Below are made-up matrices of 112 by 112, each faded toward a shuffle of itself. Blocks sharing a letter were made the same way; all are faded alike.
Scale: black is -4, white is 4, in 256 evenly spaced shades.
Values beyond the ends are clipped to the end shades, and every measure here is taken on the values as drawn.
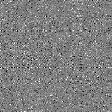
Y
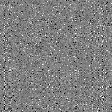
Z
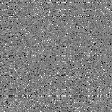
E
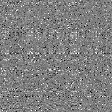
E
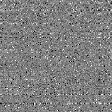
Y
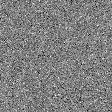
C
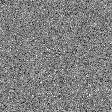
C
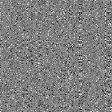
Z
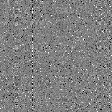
Z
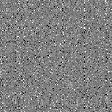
Z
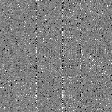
Z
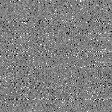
E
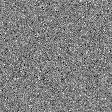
C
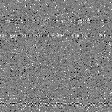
E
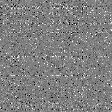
E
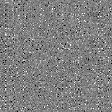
Z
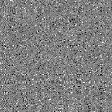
Y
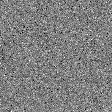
C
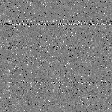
E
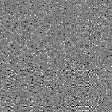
Y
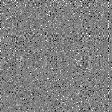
Z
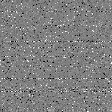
E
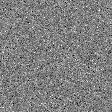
C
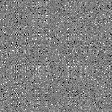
Z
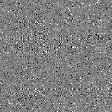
E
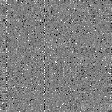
Z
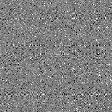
Y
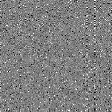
Z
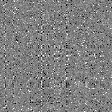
Z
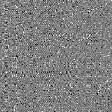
Z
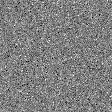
C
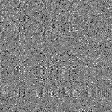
Z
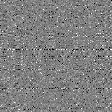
Y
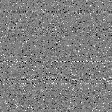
E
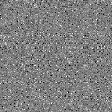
Y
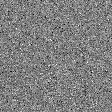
C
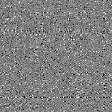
E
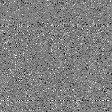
E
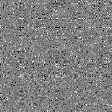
Y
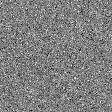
C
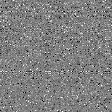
E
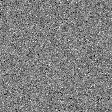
C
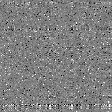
E
